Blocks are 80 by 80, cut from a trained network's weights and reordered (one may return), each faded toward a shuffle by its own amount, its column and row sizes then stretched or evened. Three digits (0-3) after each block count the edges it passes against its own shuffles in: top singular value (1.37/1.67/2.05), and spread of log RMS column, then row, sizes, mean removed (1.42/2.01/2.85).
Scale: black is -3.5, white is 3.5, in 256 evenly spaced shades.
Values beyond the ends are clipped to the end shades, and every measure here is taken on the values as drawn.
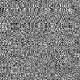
3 2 2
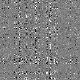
1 3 2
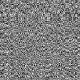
3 1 2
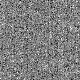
0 0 0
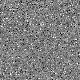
1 0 0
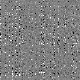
0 3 2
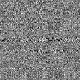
2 0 2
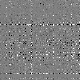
2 2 3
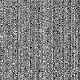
3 2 1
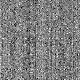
2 0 1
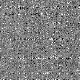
0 1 2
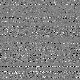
1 0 3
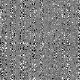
2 3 1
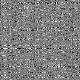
1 0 3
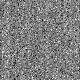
0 0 0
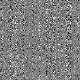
0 3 2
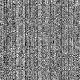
3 1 0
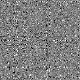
1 2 1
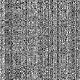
3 1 2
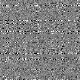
2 2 3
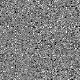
1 1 1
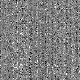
1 2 0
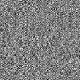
3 2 1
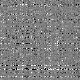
1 2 3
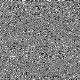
0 0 2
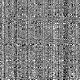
3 2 2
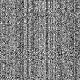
3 0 1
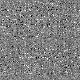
0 0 2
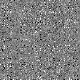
0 2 2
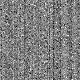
2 1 0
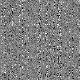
0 3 0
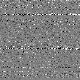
2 0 3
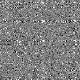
2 1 2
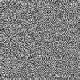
3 1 0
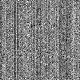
3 1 0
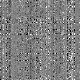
2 3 2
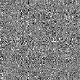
2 2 1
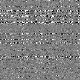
2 1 3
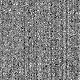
2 0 1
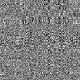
3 1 2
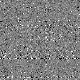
2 1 2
